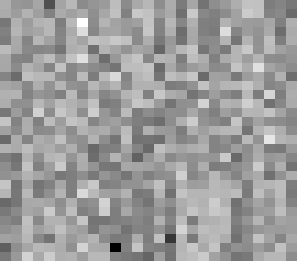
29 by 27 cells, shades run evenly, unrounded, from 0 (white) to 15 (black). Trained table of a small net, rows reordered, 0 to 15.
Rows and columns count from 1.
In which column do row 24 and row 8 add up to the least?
24
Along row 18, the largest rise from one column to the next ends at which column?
22
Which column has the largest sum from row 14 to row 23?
13
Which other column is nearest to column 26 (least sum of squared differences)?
20
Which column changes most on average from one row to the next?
8
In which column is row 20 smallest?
17
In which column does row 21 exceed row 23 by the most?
10
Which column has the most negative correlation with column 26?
2
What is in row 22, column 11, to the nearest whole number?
6
